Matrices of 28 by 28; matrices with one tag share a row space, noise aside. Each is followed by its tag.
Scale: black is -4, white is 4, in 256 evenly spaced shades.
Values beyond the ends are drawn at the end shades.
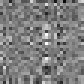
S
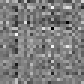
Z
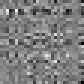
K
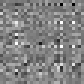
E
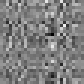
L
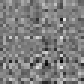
S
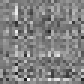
Z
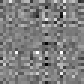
S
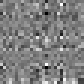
S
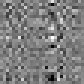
L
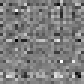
E
